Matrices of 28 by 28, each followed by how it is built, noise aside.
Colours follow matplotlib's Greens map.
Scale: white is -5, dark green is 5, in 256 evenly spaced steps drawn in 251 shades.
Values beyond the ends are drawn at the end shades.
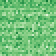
blocks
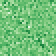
banded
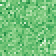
banded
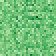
blocks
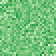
block diagonal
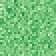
repeating rows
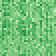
blocks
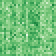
blocks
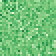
block diagonal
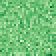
low rank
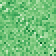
banded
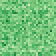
blocks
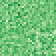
block diagonal
